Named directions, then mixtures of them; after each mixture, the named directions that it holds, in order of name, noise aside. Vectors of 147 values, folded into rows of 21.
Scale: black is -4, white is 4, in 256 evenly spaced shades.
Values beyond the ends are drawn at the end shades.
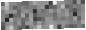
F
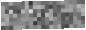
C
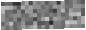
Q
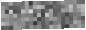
C.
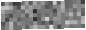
F, Q.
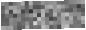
C.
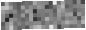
F, Q.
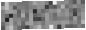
F.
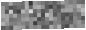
C.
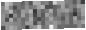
C, F.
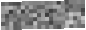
C, Q.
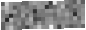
F.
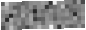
F.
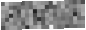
C, F.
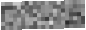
Q.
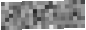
C, F.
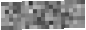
C, Q.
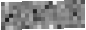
F.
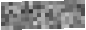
C.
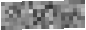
C, F.
